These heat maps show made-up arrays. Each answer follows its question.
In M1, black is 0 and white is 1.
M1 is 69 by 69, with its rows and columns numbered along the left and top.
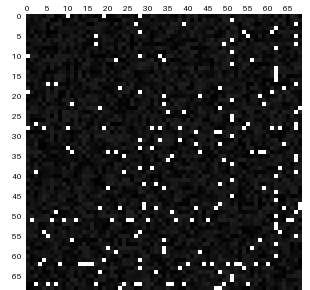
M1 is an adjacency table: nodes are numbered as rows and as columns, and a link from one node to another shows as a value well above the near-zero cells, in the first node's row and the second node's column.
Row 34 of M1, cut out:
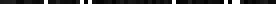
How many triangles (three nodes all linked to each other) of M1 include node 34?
7
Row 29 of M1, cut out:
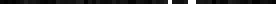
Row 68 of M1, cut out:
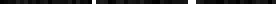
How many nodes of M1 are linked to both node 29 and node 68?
2
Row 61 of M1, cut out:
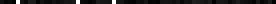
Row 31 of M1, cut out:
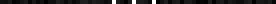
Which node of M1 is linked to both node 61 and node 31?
node 28
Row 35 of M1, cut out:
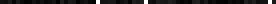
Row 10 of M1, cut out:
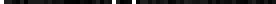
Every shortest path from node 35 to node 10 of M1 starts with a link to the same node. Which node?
node 67
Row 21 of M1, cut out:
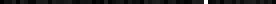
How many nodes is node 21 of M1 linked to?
1
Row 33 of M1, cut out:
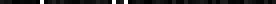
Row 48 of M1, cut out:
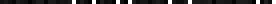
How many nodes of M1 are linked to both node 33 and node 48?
0
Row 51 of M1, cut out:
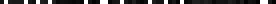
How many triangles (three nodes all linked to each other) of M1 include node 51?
0
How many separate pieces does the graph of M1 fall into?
5
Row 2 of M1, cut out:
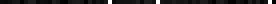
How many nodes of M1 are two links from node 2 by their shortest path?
9
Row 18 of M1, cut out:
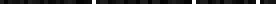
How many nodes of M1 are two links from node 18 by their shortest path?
5
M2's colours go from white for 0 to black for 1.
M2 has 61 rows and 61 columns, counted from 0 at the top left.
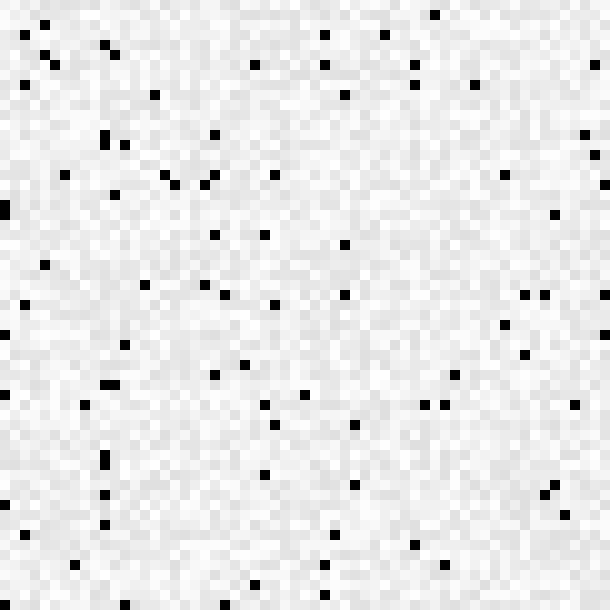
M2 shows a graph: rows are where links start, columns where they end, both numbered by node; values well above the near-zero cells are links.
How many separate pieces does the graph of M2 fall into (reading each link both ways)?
3
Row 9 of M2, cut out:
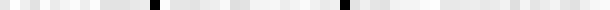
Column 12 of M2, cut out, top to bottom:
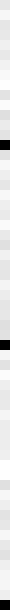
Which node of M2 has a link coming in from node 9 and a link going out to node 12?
node 34
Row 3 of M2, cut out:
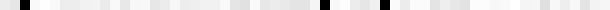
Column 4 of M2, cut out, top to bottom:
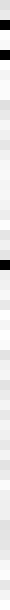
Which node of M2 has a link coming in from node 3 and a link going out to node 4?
node 2
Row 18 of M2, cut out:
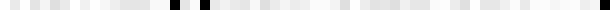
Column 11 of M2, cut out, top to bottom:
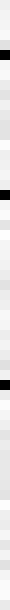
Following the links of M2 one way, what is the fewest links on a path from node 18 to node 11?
4
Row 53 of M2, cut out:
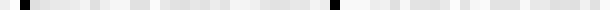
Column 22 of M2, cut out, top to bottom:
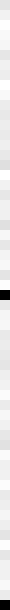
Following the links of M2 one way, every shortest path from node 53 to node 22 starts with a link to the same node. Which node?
node 33
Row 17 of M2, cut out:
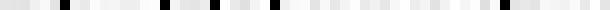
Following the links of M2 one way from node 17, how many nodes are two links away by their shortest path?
7
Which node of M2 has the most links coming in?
node 10
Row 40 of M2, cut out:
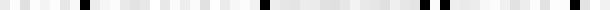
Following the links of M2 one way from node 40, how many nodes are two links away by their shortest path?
6
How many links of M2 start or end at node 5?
3
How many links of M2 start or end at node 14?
3
